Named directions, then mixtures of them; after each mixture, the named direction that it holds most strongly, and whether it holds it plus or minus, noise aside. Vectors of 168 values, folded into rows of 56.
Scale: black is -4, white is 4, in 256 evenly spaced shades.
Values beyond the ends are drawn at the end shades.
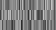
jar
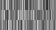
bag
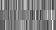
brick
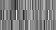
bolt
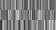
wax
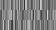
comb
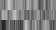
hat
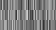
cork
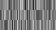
cork, minus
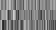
wax, minus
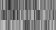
hat, minus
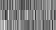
cork, plus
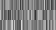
jar, minus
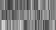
hat, minus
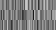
bag, minus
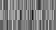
cork, plus
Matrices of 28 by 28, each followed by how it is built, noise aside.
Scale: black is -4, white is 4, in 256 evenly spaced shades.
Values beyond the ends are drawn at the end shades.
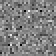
uneven rows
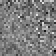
upper triangular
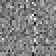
uneven columns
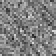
Toeplitz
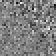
upper triangular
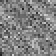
Toeplitz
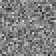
noise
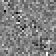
banded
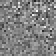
upper triangular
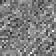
Hankel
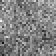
smooth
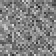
Toeplitz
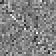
banded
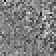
upper triangular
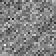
Hankel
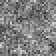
smooth
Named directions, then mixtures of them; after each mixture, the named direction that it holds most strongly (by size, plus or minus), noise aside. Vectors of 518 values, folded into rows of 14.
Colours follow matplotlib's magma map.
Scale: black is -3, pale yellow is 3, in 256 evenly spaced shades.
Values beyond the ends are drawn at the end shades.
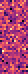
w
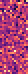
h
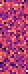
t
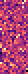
t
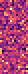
w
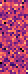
t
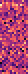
t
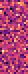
w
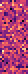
w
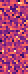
h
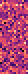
t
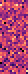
t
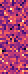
w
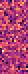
w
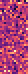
h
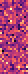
w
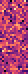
w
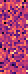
t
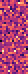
h
